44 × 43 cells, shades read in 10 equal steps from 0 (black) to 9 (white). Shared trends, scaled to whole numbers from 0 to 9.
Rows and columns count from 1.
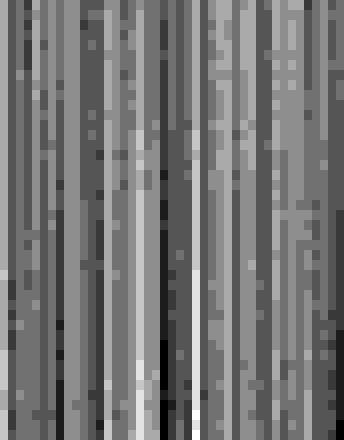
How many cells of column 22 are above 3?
13
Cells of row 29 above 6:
2
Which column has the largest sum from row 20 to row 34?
25
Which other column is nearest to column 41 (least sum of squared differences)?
36
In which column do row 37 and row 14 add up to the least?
21
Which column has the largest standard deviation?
43
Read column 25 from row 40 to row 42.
8 8 9
